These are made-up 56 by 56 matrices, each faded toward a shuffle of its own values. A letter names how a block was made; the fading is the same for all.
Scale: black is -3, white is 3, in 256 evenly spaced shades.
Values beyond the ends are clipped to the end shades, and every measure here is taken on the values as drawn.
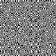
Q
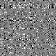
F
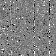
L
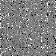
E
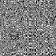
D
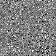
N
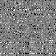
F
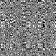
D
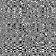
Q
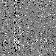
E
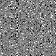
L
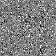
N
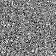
N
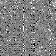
L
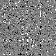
E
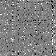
L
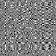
Q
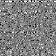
F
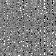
L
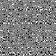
F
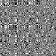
Q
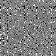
L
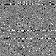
F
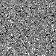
N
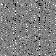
L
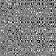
Q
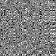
D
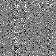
L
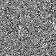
N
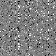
L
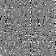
L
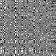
Q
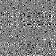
F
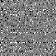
F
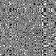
Q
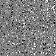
E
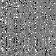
L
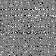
F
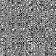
D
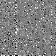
E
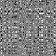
Q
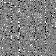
L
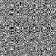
D
